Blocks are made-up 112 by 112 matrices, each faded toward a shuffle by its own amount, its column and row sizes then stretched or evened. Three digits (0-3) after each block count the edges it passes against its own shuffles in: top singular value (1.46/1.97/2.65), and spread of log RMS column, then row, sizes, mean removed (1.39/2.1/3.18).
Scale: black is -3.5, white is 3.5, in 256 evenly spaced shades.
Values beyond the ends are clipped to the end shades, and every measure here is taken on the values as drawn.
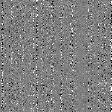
1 3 1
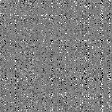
1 3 2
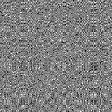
3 1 1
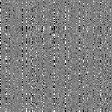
3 3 1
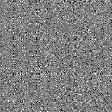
2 1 1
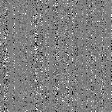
1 3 1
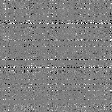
1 2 3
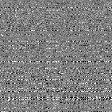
3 0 3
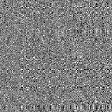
3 2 2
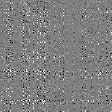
1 3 2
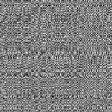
3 1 3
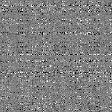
2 2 3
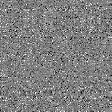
2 0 2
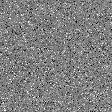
0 0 0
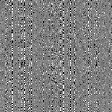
3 3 0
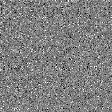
1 1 1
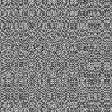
3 1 1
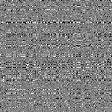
3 0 3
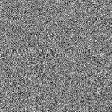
2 0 1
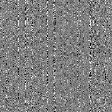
2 3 0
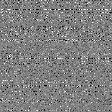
2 0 3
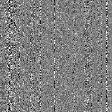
2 3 0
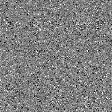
1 1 1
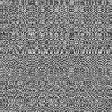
3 0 3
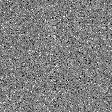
1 0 0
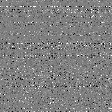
1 0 3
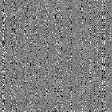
2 3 1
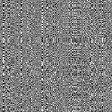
3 3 0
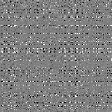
3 2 3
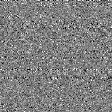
2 0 2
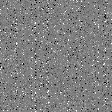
0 2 0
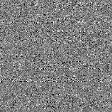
1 1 2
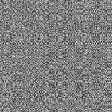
3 1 2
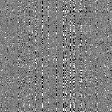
3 3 1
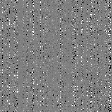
1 3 1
